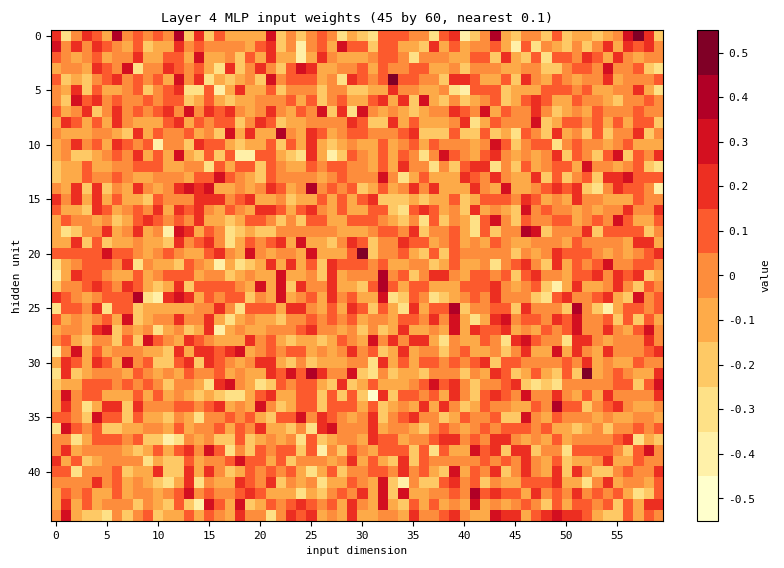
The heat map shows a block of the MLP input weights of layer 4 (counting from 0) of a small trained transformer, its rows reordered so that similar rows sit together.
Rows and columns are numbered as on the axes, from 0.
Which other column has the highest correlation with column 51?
15
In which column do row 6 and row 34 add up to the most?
36
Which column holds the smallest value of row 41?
34
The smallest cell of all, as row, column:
33, 31
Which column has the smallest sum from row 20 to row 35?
0
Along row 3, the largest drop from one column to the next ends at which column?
8
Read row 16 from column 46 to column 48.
0.3 0 0.1
